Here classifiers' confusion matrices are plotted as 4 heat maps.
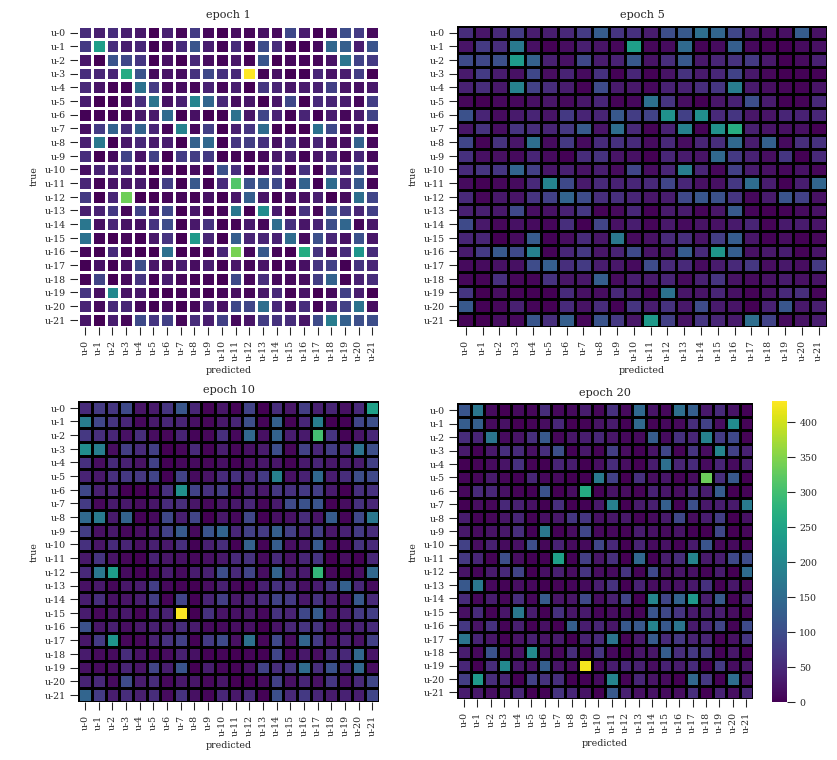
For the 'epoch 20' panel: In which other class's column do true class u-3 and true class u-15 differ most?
u-19
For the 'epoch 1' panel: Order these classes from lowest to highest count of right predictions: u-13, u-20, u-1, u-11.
u-20, u-13, u-1, u-11
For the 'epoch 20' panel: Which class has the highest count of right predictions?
u-14
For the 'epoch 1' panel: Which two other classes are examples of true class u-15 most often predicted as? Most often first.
u-8, u-0
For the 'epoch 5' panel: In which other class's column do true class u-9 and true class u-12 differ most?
u-6
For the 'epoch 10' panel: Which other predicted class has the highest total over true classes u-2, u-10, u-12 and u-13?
u-17
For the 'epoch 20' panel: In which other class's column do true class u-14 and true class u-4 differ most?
u-17
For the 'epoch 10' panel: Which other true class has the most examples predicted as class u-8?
u-6
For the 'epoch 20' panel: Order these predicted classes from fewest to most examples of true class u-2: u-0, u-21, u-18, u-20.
u-21, u-0, u-20, u-18
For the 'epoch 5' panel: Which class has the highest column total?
u-16
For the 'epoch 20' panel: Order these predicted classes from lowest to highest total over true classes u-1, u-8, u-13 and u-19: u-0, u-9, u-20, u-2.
u-2, u-20, u-0, u-9
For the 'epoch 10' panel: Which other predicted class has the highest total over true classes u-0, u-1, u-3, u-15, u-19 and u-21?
u-7
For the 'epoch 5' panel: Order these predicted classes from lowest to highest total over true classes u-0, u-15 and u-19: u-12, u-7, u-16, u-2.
u-2, u-7, u-16, u-12
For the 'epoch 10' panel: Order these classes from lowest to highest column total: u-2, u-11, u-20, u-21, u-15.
u-11, u-15, u-2, u-20, u-21
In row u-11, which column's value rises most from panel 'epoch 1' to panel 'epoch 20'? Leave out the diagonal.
u-7
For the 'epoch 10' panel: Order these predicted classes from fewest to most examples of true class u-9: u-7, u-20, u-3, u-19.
u-3, u-19, u-20, u-7
